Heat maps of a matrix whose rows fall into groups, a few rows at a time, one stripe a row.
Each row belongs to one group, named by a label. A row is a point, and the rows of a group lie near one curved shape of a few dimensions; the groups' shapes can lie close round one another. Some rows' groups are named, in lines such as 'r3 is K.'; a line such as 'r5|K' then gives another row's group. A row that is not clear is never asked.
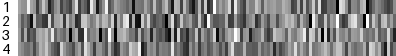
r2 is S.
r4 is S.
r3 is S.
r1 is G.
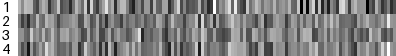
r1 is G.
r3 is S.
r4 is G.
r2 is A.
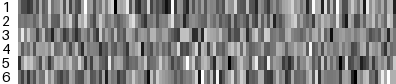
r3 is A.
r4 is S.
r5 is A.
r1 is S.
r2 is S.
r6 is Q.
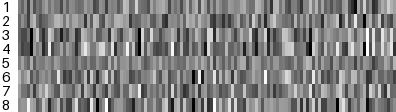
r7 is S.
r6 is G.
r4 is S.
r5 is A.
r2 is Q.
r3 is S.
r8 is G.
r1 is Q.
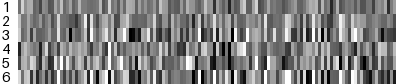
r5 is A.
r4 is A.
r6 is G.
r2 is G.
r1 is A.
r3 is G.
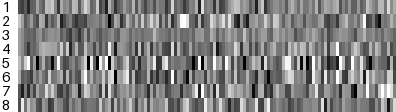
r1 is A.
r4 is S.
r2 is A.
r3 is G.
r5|G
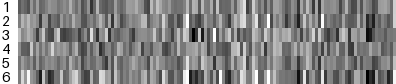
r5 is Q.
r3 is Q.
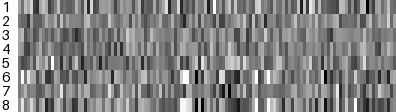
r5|S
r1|G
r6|A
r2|A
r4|A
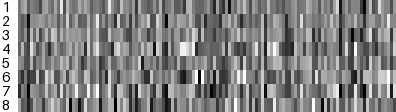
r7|A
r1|A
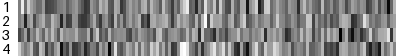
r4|A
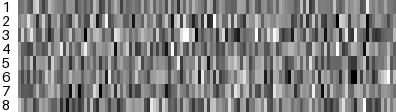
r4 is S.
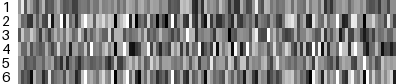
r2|S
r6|S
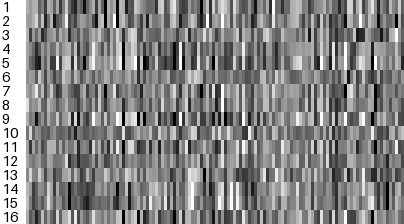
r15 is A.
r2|G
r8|G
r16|S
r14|A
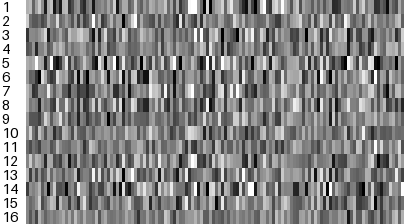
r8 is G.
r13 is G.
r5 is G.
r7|A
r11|S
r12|A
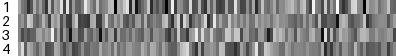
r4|A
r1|S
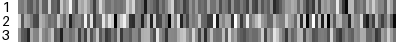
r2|G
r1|S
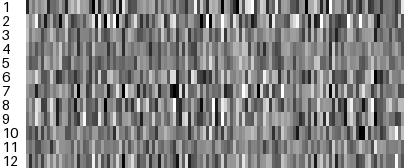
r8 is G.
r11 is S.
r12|G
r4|S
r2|G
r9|G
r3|G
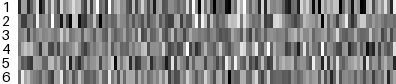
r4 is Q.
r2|S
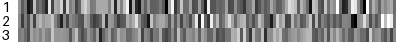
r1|S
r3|S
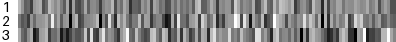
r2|S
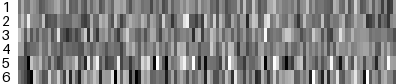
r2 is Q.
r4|A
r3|G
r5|A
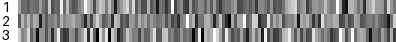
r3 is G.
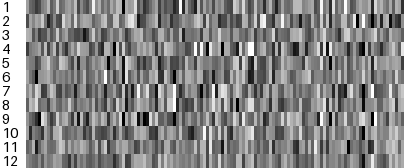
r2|Q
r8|A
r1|S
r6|A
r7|G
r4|Q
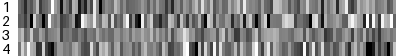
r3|A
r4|Q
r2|S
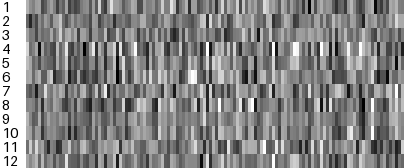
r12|G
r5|G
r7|A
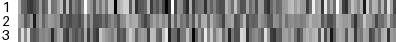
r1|S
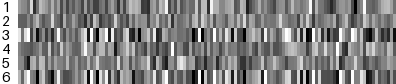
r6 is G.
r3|G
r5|A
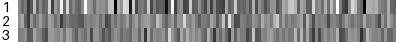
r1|S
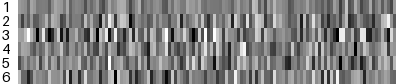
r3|G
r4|A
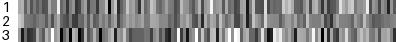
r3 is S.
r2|A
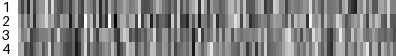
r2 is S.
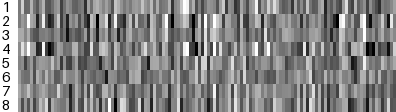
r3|G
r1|A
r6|S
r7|G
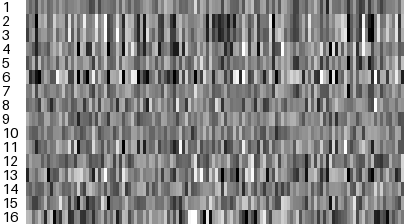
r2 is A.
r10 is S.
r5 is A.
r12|Q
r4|S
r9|G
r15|S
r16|A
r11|S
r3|A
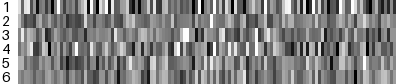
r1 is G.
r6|A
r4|G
